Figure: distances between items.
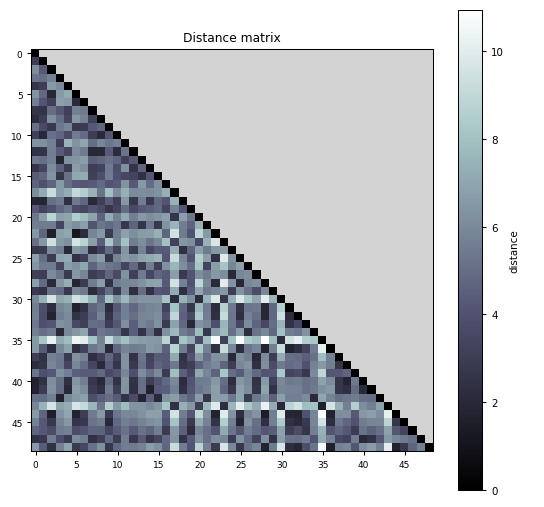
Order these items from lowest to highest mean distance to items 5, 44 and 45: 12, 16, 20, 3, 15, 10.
16, 10, 12, 3, 15, 20
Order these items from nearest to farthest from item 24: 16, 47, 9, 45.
47, 16, 9, 45
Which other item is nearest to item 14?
41
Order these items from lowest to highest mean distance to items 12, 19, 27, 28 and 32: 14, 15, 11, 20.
14, 15, 11, 20
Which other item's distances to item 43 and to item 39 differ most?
35
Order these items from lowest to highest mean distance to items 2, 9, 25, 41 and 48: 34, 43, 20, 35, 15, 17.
34, 15, 20, 17, 43, 35
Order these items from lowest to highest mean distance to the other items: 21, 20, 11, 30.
21, 11, 20, 30
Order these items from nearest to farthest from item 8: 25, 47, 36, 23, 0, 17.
0, 47, 23, 17, 36, 25
